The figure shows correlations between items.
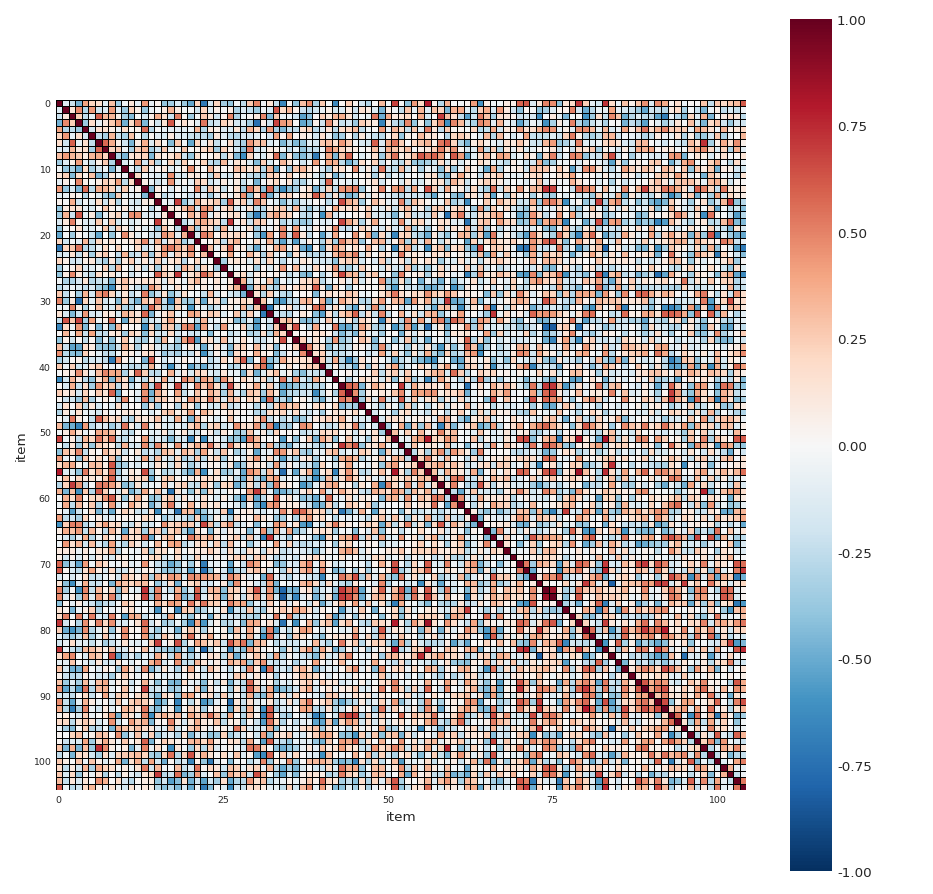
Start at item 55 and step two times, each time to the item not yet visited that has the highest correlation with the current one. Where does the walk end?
8
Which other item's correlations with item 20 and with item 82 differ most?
102
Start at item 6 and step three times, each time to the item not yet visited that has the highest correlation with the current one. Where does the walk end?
30
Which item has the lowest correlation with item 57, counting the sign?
39
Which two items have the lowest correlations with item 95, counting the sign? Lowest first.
84, 55
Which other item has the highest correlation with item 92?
80
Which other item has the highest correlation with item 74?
75
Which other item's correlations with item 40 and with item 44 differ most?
93
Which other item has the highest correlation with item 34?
36
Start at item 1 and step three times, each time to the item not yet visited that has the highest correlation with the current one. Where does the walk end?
17
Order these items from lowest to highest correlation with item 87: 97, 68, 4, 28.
68, 97, 4, 28
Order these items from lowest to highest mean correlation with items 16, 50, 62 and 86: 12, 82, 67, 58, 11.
82, 67, 12, 11, 58
